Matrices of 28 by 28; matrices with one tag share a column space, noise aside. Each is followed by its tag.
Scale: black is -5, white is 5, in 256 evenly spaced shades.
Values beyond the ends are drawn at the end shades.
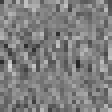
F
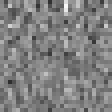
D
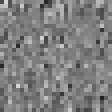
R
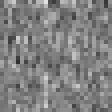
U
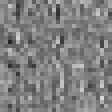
R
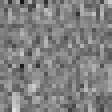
R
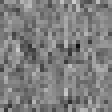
F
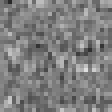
F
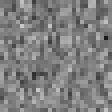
D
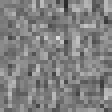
D
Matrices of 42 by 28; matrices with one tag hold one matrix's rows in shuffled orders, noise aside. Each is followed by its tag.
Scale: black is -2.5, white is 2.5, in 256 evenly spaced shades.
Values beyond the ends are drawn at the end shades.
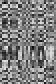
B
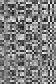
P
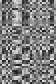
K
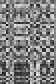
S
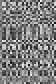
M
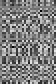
M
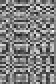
S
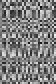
M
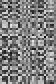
B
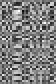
K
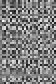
M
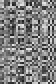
P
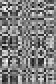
B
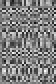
M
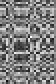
S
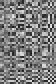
P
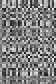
M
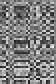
S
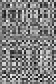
M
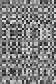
M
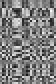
K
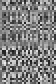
M
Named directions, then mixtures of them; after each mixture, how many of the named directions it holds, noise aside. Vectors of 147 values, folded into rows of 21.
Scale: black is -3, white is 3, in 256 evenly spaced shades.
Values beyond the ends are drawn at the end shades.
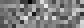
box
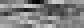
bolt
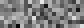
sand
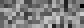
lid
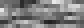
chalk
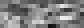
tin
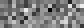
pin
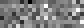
two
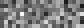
two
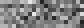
one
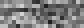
two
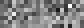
two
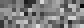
four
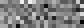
two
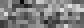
two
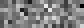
three
